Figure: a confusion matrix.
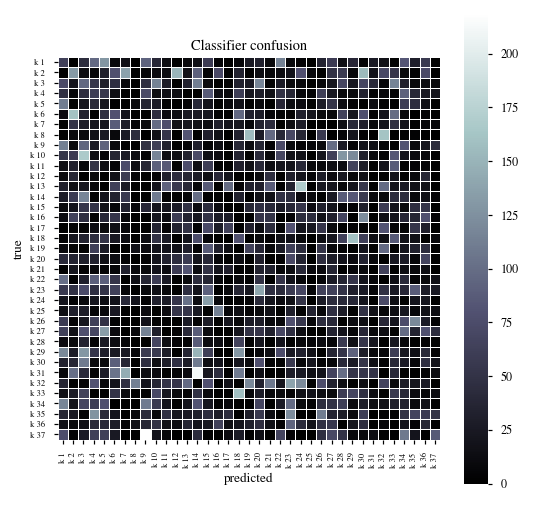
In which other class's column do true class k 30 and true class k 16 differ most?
k 14
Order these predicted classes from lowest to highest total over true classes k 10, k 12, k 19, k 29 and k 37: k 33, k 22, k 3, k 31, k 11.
k 31, k 11, k 33, k 22, k 3
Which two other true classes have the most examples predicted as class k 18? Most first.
k 33, k 29
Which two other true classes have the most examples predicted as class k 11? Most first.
k 13, k 7
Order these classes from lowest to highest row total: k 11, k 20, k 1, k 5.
k 5, k 20, k 11, k 1
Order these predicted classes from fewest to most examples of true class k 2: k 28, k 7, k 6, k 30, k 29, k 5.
k 29, k 5, k 28, k 6, k 7, k 30
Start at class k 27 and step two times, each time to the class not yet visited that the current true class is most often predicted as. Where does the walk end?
k 1
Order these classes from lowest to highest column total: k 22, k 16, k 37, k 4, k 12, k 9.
k 37, k 16, k 12, k 22, k 9, k 4
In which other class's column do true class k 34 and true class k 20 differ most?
k 9
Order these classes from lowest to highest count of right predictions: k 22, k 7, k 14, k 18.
k 7, k 22, k 18, k 14
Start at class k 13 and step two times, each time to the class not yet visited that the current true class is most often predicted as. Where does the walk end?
k 15
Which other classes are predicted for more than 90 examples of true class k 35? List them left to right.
k 4, k 23, k 26
